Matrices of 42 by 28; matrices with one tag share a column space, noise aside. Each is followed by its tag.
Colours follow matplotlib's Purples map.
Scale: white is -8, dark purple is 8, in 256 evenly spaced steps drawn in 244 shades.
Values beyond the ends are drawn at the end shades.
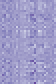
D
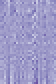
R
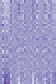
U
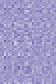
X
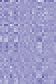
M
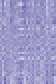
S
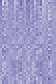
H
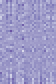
U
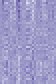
H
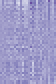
H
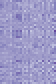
D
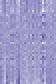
R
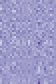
X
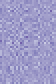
X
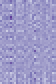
U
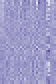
H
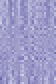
S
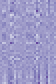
R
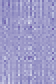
S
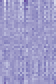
H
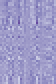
S
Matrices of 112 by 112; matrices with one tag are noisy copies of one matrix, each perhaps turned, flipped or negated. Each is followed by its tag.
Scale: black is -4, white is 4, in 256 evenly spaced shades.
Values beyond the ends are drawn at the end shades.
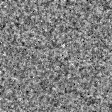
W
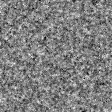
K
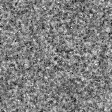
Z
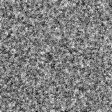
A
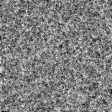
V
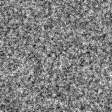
Z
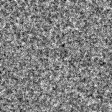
W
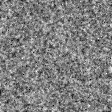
V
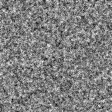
W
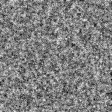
K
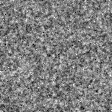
Z
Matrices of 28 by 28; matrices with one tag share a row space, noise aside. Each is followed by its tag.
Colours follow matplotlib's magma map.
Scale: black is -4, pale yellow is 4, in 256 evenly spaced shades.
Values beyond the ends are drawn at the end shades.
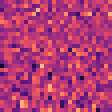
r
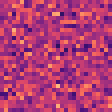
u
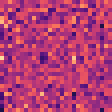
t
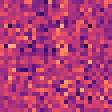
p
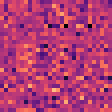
p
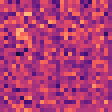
u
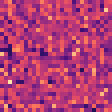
t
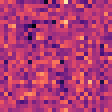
p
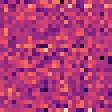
p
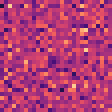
t
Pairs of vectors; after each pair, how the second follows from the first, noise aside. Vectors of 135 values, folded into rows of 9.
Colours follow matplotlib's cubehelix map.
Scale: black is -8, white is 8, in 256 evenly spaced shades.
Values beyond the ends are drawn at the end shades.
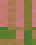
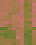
shrunk.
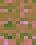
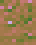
reversed, partly zeroed.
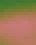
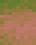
shrunk.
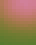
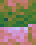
wrapped around, scaled up.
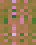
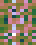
scaled up.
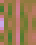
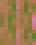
reversed, shrunk.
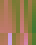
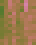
reversed, shrunk.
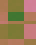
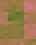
shrunk.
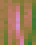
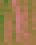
reversed, shrunk.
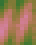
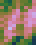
reversed, scaled up.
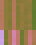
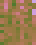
reversed, partly zeroed.
